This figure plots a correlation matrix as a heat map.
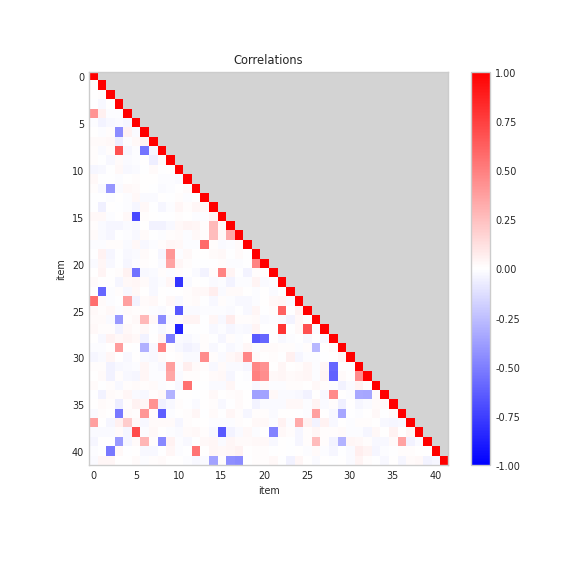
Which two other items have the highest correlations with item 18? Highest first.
13, 30
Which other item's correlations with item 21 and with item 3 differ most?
8
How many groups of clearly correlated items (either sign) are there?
11
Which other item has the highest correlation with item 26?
36
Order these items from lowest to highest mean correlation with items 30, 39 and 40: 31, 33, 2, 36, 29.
2, 29, 33, 31, 36
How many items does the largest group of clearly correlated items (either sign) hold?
7
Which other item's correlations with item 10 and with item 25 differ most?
27
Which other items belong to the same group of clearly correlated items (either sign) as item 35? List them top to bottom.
7
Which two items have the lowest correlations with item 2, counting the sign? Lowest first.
40, 12
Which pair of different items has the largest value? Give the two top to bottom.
22, 27
